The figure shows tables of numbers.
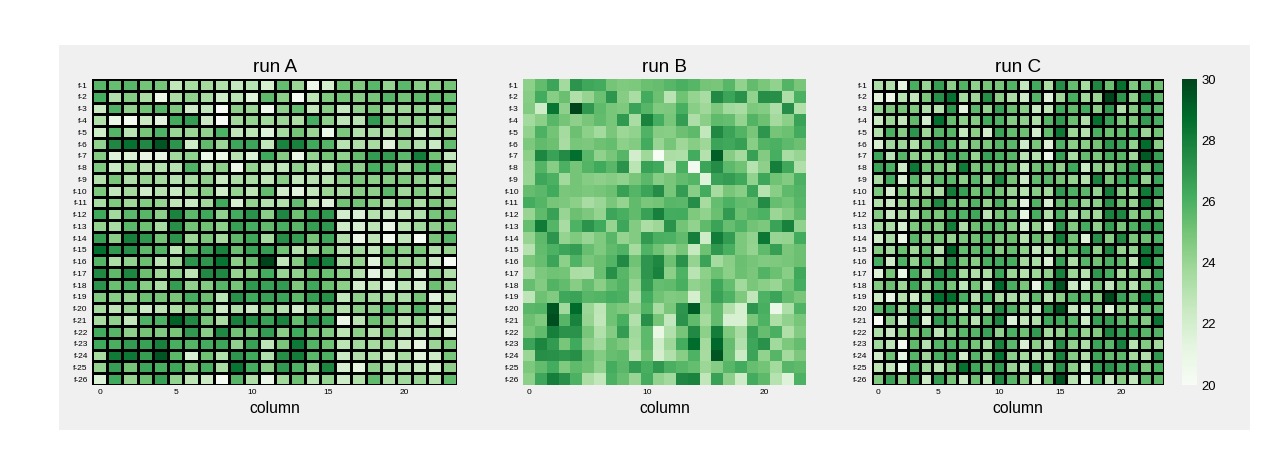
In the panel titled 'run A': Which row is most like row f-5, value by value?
f-11
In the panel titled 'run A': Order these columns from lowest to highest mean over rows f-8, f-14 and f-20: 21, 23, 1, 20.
1, 20, 21, 23
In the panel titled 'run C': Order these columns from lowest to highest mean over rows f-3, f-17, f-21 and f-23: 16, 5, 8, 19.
8, 16, 5, 19
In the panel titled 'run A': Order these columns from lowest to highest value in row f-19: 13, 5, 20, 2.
20, 2, 5, 13
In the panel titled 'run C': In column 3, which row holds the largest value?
f-8
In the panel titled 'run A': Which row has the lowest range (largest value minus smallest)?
f-9
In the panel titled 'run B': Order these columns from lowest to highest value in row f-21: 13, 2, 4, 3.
3, 13, 4, 2
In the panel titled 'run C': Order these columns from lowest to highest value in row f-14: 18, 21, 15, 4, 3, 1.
1, 4, 21, 3, 18, 15
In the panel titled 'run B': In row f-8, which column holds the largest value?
21
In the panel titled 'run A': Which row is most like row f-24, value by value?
f-6
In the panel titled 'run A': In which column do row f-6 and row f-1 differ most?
14
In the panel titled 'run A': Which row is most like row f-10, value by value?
f-20
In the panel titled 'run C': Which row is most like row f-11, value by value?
f-6
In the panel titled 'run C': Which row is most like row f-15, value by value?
f-10
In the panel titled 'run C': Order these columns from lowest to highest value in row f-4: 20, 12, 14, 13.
13, 12, 20, 14
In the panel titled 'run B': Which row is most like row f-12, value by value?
f-25
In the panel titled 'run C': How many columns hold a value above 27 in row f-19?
4
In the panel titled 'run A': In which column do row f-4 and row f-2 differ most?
2
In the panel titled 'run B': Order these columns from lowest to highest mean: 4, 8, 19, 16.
19, 8, 4, 16
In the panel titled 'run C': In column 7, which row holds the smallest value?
f-3
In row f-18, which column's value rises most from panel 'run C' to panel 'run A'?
13
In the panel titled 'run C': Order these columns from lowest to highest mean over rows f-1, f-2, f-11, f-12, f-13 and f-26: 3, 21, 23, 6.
21, 3, 23, 6
